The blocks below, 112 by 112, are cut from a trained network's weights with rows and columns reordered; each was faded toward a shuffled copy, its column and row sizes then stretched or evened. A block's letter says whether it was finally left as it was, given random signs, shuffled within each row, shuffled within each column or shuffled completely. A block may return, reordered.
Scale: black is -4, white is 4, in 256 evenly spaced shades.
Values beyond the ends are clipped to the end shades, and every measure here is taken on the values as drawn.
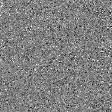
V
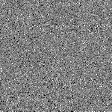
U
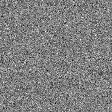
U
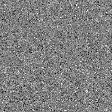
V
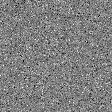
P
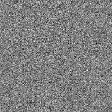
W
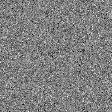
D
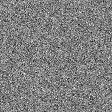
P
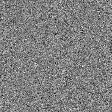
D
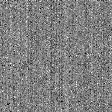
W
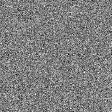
V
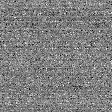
U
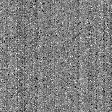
D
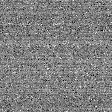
U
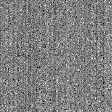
W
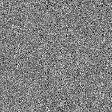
V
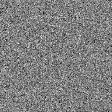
D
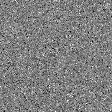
P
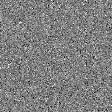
D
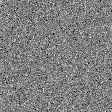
P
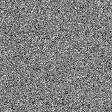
U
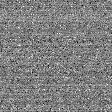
U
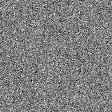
D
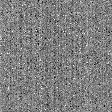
W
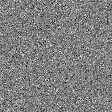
P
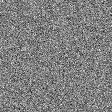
P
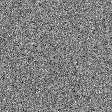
P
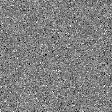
V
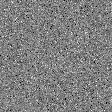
P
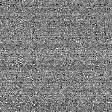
W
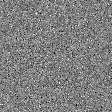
P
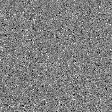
V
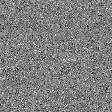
U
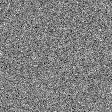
P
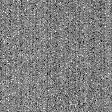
D
